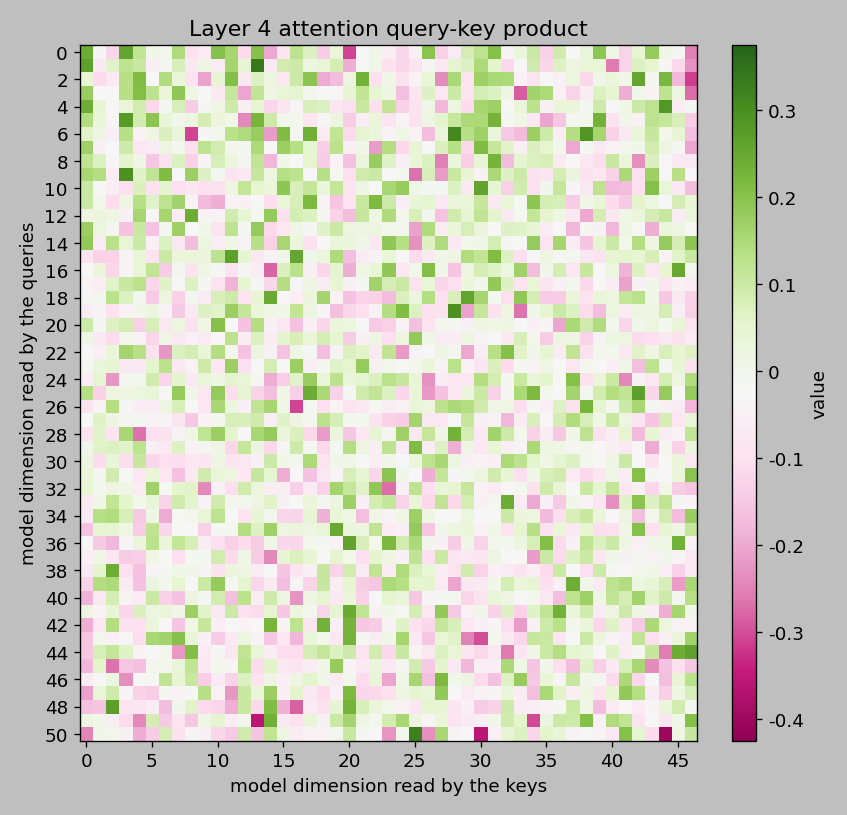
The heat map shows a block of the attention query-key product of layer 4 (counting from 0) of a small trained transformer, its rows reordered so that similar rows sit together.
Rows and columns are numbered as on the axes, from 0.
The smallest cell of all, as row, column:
50, 44
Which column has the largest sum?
31
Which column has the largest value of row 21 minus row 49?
13
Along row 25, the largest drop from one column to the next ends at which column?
43
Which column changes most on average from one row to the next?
14
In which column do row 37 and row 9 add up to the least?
34
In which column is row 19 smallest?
33
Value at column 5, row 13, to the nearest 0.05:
-0.15
